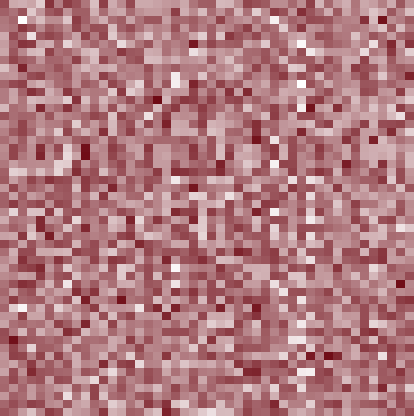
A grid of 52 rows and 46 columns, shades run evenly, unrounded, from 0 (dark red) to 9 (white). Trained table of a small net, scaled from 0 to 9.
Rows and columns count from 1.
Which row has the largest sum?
7
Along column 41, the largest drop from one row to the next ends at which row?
8
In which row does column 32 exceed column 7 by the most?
45
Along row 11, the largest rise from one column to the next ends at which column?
20
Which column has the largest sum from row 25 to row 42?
35
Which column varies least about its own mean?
1
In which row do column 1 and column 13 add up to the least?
31
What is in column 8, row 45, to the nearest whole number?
4
